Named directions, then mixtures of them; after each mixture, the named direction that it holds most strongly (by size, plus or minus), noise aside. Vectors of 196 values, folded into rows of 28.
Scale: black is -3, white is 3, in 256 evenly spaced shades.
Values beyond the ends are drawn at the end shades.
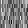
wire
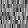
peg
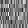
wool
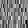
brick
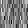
wire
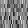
wire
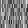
wire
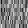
wire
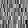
brick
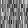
wire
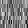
wire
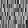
brick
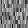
peg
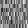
wool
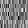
wool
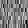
brick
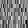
brick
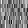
wire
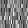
wire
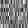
wool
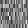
wool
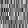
wool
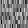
peg
